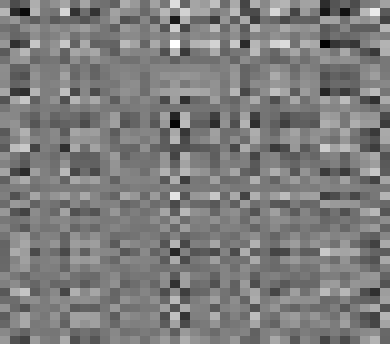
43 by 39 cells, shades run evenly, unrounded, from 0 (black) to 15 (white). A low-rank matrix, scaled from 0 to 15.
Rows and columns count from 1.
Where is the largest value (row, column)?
6, 18
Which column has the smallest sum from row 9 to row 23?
26
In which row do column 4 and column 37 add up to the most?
2
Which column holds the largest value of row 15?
19
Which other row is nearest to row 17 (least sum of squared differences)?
23
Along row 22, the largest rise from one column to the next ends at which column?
4
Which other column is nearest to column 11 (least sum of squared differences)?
15
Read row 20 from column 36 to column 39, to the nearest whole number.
8 9 10 5
